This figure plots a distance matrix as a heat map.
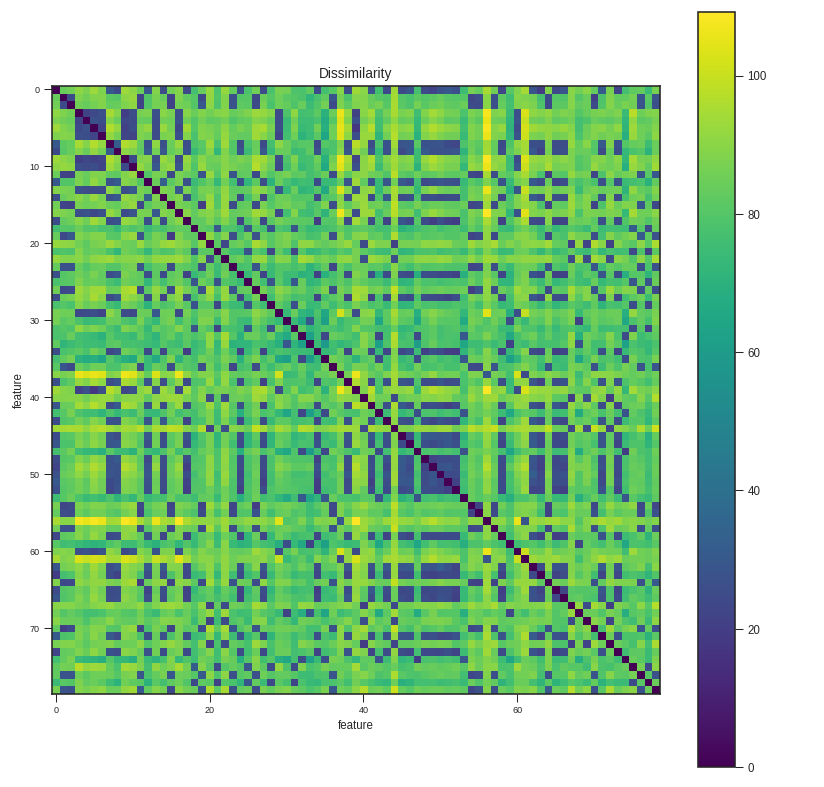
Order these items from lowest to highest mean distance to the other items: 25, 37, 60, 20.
25, 60, 20, 37
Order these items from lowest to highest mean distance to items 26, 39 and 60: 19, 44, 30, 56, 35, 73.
19, 35, 30, 73, 44, 56
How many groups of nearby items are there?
8
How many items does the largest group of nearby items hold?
26
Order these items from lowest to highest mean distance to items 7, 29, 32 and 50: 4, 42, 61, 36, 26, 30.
42, 4, 30, 36, 26, 61
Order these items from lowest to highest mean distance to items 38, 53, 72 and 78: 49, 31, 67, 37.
49, 67, 31, 37
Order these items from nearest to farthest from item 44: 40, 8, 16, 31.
40, 31, 8, 16
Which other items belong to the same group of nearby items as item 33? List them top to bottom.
30, 59, 68
